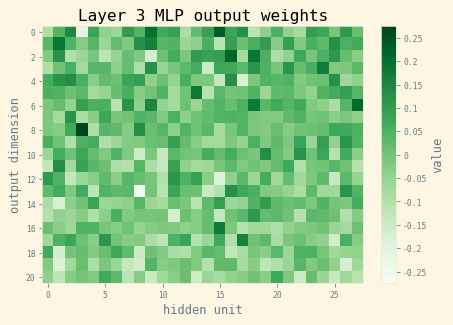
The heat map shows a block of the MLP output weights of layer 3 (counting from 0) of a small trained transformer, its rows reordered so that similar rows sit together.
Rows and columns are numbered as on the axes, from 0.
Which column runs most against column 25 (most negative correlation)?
5
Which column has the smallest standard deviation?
23
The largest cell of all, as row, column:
8, 3
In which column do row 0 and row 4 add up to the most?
2
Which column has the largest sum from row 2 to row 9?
18
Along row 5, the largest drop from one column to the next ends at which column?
14
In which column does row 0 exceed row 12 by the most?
15
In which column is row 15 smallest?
11
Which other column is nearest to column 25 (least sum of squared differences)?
10
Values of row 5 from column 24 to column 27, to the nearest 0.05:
0.05 0.05 0.1 0.05
